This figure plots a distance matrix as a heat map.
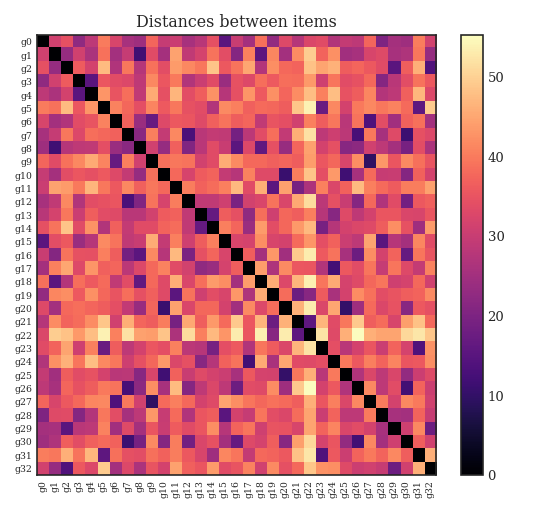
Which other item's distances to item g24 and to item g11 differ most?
g17
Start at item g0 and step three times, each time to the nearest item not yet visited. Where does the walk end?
g3
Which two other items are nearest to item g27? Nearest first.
g9, g6
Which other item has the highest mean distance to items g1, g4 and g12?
g22
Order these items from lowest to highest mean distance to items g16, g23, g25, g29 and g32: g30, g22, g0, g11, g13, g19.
g30, g0, g13, g19, g11, g22
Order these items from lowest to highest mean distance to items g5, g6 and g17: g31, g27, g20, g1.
g31, g27, g1, g20
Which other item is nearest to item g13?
g14
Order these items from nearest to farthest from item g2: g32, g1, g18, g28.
g32, g1, g18, g28
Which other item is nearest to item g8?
g1
